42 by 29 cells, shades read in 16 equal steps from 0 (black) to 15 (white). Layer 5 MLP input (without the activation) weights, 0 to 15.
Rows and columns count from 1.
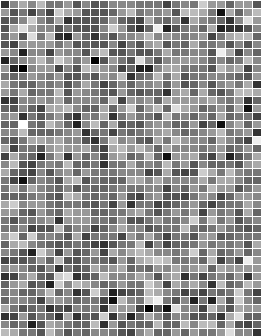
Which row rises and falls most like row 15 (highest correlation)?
7
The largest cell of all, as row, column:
16, 3
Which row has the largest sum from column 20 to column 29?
34
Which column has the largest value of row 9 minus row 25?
25
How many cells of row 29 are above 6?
17
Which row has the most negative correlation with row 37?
29
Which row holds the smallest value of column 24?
38
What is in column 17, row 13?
9
